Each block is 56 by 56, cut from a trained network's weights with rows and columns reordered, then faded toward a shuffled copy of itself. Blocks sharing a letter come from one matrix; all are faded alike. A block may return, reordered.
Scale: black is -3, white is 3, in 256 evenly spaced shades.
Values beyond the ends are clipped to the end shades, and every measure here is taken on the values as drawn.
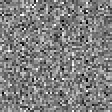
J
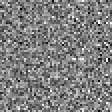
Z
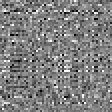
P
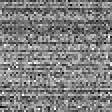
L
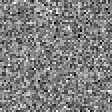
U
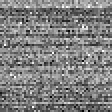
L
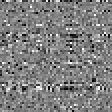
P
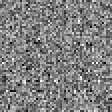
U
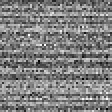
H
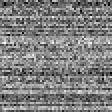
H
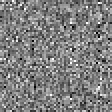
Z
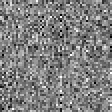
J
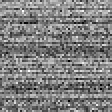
H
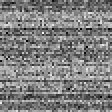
H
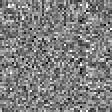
Z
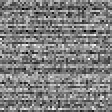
H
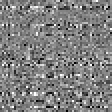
P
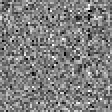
J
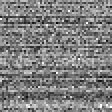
L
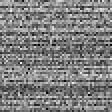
H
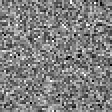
U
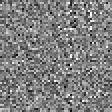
Z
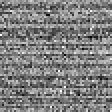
L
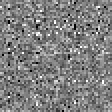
Z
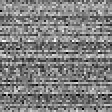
H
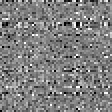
P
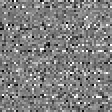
P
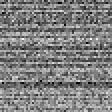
H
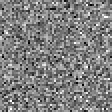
U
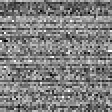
L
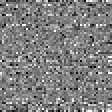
P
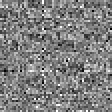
J
